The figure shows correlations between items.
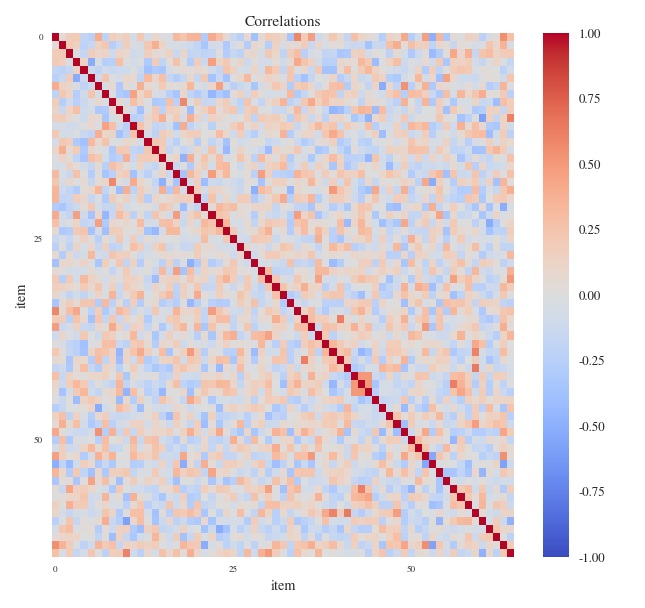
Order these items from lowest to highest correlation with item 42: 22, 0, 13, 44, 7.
13, 22, 7, 0, 44
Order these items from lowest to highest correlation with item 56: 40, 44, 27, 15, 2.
40, 15, 27, 44, 2
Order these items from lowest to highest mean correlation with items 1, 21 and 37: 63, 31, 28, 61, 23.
61, 63, 31, 23, 28
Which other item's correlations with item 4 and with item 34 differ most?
0
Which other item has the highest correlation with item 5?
55
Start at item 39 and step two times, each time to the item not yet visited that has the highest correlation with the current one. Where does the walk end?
41
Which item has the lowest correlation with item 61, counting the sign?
23
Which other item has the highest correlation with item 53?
21
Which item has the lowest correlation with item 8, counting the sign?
62
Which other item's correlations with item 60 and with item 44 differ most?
9
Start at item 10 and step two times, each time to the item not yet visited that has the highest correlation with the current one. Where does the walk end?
30
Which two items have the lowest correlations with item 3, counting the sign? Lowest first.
5, 45
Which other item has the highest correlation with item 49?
6
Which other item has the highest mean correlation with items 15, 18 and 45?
19
